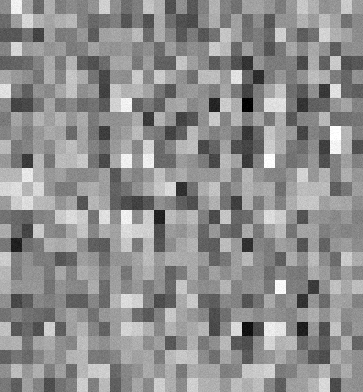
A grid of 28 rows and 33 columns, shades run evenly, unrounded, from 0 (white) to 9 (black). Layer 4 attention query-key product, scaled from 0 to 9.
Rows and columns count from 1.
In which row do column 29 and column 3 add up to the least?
15
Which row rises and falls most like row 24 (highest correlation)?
8
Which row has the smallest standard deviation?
20
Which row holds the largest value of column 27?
9
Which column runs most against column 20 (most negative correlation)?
12
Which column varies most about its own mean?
23
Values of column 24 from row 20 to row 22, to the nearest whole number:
4 4 5
